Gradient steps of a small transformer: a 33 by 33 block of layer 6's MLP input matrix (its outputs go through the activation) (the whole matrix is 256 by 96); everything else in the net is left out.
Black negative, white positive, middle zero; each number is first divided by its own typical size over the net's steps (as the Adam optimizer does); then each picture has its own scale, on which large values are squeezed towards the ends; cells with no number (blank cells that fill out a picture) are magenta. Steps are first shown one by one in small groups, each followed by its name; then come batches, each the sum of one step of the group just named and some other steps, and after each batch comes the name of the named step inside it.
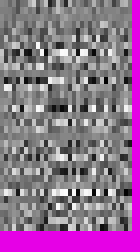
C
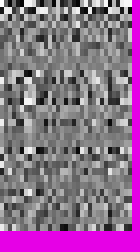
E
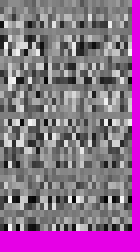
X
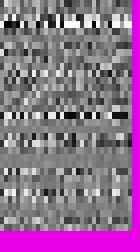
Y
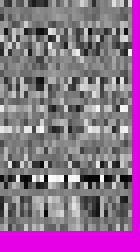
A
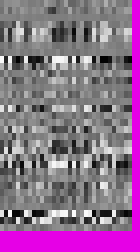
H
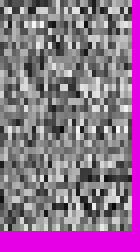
A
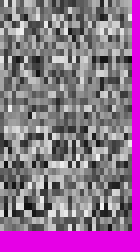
H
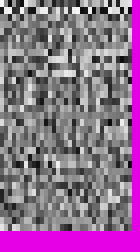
E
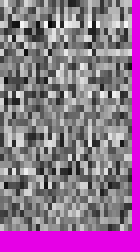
Y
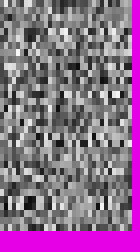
X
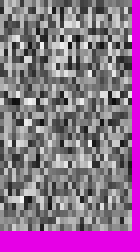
Y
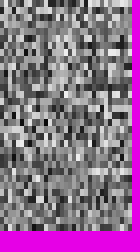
X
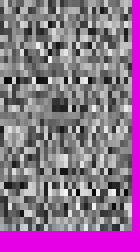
C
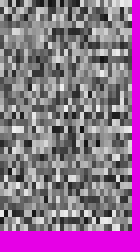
H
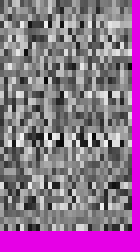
X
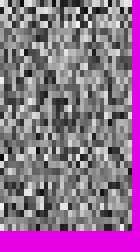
E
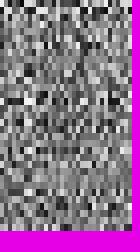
E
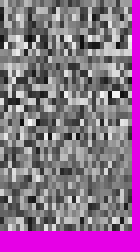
X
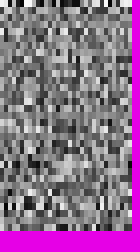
E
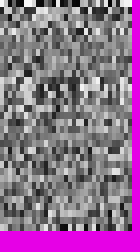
E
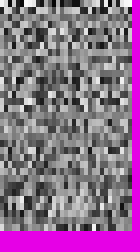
E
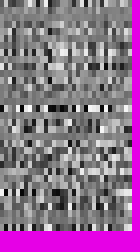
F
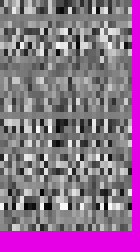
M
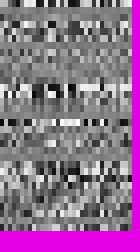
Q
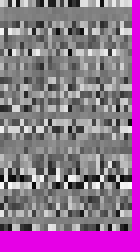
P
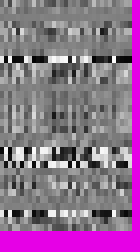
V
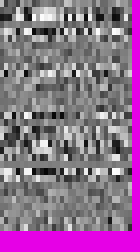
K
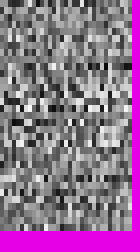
F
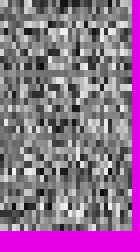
M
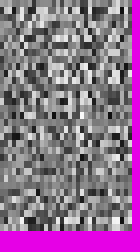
K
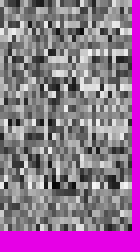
P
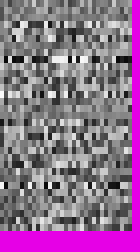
Q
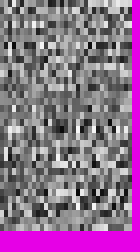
V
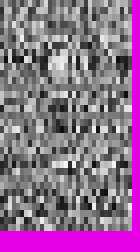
F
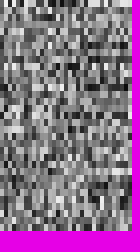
V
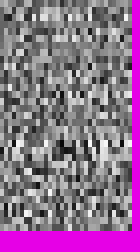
K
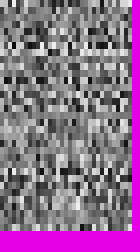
P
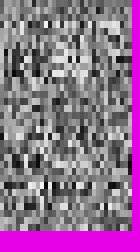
M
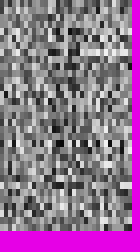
M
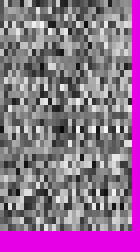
M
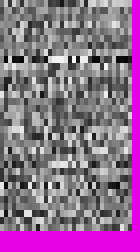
V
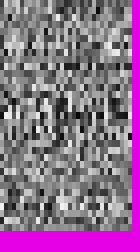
M
